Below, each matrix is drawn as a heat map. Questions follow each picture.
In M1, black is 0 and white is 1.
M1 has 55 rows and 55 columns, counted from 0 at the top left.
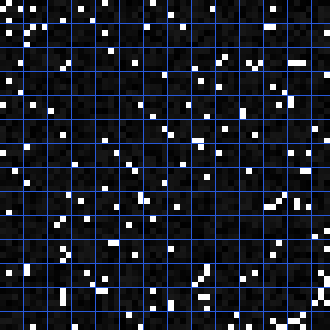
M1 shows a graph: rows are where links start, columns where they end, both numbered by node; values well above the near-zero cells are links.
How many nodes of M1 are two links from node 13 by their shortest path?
9
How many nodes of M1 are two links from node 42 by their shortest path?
8
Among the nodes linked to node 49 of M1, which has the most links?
node 10
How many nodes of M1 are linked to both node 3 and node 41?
1
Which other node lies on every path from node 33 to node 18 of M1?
node 40
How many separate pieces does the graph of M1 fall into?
4
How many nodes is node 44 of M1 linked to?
2
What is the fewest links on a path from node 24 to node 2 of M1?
6
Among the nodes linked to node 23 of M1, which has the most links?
node 54
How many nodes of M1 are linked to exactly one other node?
11
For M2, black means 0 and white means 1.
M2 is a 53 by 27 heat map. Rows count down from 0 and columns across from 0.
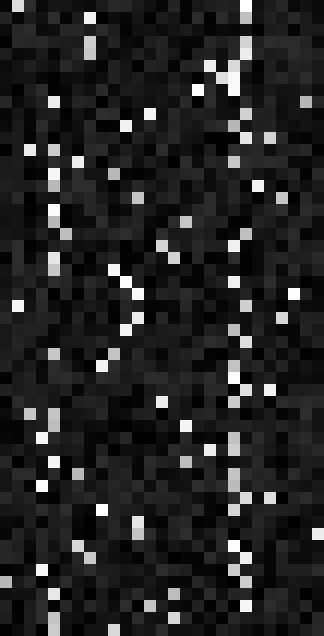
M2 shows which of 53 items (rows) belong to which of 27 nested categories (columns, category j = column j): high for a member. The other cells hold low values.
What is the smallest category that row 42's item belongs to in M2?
8
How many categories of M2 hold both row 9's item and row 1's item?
1
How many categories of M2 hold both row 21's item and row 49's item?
2
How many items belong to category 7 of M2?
4
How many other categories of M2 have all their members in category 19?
8
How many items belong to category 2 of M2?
2
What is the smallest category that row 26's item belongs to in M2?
23
